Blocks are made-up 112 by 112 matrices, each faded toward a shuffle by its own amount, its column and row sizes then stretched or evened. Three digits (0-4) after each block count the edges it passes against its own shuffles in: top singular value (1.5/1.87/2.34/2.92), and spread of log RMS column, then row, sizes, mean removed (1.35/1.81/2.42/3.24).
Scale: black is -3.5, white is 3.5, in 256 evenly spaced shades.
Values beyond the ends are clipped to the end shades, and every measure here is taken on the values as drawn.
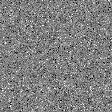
0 1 1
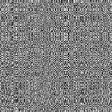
4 4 2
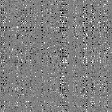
3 4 3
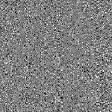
2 3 0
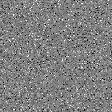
2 0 1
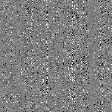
1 4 2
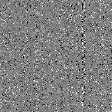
2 3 1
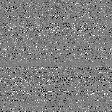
1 0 4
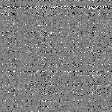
1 3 4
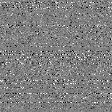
1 0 4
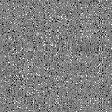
3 2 0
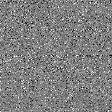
1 0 3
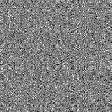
3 1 0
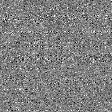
1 0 3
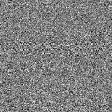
2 0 2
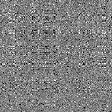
3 2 3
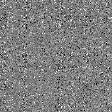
0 3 2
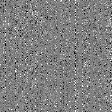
0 4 0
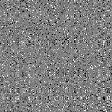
3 2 1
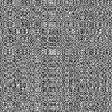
4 1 1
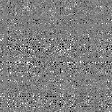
2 3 4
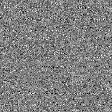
1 0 3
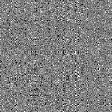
3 3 2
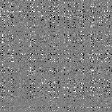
0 4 4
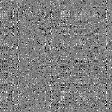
3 3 2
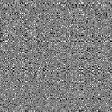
4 2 3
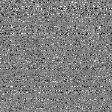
0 0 4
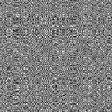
4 2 3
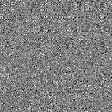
3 0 2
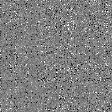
0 3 2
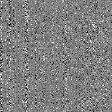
1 4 1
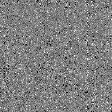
0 3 1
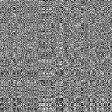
4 3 3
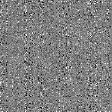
0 4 2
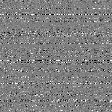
3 0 4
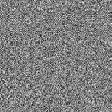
3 0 0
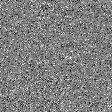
1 0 1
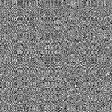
4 1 1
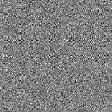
3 1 2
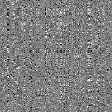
3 3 0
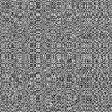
4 3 1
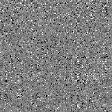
2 2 1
